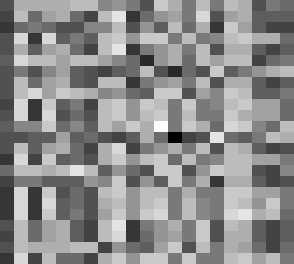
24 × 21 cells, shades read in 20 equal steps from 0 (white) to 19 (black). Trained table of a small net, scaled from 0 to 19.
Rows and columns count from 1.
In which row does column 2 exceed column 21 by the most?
13
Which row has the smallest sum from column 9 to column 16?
12
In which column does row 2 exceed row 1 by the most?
7
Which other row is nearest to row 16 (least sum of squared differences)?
9
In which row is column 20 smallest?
19
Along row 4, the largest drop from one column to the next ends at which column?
4
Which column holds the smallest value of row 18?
2
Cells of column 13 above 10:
3
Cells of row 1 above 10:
4
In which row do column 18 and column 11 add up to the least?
20
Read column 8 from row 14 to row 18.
6 6 12 9 5
